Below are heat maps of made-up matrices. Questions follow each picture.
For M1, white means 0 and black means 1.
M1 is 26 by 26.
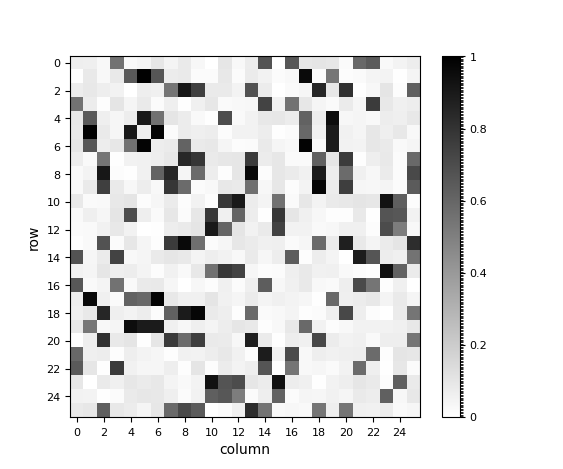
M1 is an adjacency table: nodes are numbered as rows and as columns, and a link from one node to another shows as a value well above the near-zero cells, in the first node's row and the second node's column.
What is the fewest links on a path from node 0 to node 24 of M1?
7
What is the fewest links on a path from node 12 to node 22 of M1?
7
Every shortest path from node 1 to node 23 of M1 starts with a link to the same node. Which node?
node 4
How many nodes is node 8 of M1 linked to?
8
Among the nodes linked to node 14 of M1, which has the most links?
node 25
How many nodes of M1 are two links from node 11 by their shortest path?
5
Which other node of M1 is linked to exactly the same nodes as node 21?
node 3
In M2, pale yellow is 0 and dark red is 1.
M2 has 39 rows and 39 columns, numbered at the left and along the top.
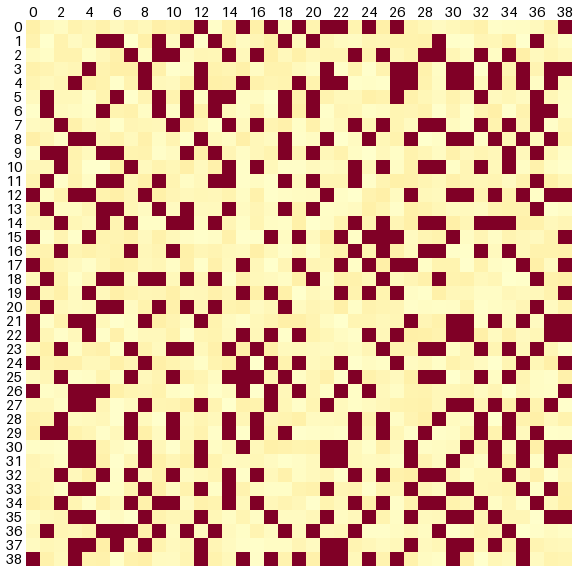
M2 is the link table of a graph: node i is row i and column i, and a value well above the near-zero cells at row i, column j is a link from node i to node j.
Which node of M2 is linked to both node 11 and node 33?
node 14
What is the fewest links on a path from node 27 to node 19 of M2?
2
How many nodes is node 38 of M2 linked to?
12
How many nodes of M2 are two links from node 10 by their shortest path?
9
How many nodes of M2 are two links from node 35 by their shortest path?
8
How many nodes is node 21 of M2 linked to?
12
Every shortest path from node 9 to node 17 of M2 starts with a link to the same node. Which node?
node 5
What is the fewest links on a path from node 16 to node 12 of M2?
4
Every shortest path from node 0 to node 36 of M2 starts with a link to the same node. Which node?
node 26
